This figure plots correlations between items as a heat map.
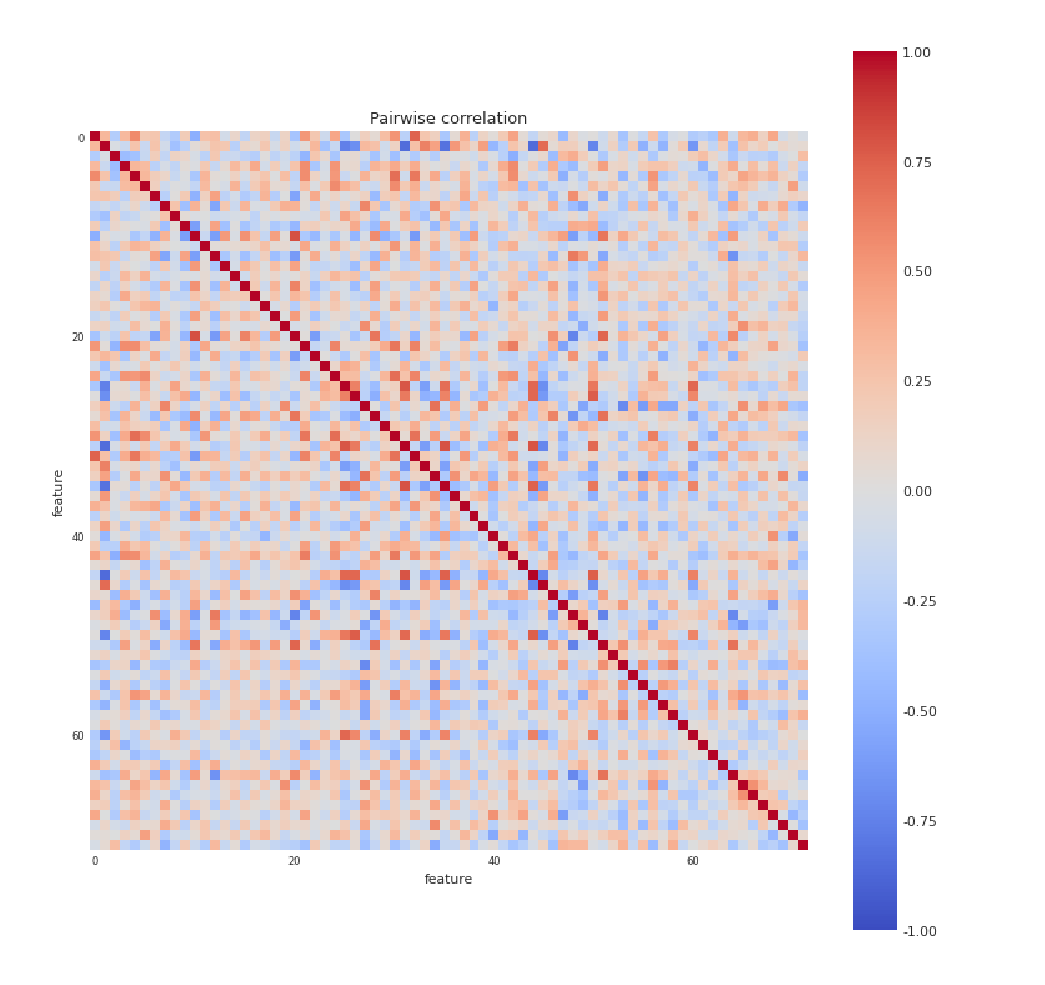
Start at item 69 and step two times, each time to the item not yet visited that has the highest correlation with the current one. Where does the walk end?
27
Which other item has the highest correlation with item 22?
48
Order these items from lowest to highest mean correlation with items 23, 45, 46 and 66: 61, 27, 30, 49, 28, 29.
49, 29, 61, 30, 27, 28
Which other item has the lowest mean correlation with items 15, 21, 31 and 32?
47
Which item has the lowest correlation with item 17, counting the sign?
40
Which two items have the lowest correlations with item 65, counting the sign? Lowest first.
49, 57
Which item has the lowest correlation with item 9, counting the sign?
10
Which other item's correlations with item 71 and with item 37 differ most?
30
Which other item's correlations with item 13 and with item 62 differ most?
34
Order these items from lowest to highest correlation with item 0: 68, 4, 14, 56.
14, 56, 68, 4
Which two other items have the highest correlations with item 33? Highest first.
1, 45
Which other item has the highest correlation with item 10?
20
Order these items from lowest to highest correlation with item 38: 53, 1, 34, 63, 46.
63, 53, 1, 46, 34
